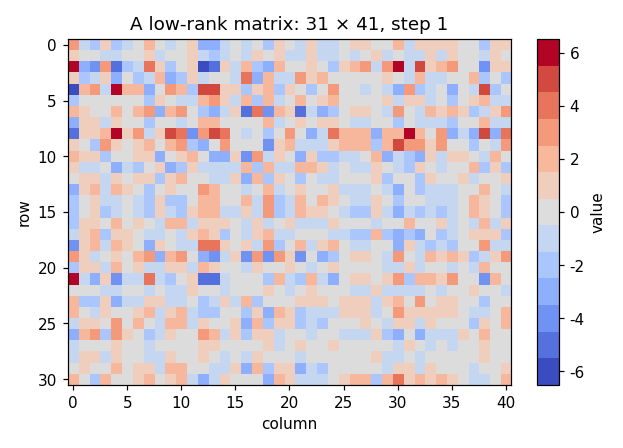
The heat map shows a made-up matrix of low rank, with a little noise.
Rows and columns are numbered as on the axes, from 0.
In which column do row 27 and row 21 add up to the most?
0
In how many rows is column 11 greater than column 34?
11
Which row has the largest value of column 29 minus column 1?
2
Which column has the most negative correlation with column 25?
28
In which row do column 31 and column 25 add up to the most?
8
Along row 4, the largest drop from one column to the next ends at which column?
39
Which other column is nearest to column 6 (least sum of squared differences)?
20
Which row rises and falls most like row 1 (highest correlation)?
10
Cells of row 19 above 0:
20
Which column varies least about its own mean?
36
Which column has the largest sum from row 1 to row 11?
30
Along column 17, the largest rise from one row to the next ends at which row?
6
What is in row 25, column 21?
-2
